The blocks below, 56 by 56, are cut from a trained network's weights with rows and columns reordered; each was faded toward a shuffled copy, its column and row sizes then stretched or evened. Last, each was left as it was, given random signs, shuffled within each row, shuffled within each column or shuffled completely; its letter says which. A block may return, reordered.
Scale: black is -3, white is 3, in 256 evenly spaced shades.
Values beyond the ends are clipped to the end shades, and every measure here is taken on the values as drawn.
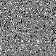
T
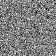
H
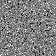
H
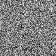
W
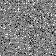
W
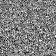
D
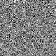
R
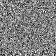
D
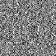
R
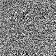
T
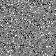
D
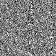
W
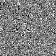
T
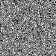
W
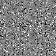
T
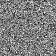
H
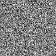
T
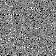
D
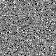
D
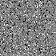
W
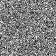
H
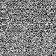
R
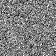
H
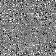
T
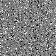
W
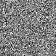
W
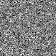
D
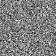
D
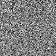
T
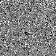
T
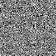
T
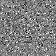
D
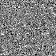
D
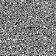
T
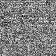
D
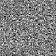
R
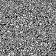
D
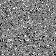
D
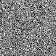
T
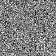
W
